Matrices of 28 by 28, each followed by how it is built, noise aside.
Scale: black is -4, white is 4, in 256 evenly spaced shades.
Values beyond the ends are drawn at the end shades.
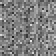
repeating rows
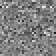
uneven rows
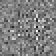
low rank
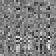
low rank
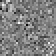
banded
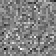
uneven rows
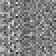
repeating rows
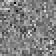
block diagonal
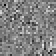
block diagonal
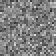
repeating rows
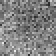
smooth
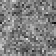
smooth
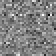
uneven rows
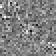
block diagonal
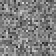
repeating rows
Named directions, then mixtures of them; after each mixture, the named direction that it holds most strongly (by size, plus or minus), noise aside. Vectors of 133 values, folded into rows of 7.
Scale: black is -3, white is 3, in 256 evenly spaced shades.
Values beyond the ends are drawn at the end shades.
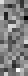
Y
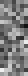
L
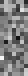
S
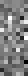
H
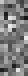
Y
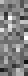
H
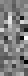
H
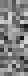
L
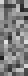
S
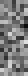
L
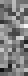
L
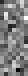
Y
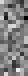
Y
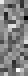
Y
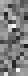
Y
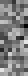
L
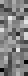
H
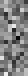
S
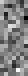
Y
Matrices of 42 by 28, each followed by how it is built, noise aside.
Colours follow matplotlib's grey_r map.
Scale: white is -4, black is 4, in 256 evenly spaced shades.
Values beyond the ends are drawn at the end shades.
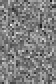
repeating rows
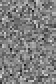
noise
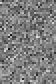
Hankel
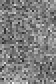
smooth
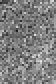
smooth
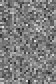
repeating rows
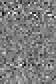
uneven rows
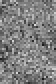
smooth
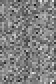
repeating rows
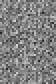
repeating rows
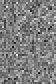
repeating rows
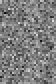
repeating rows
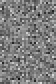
repeating rows
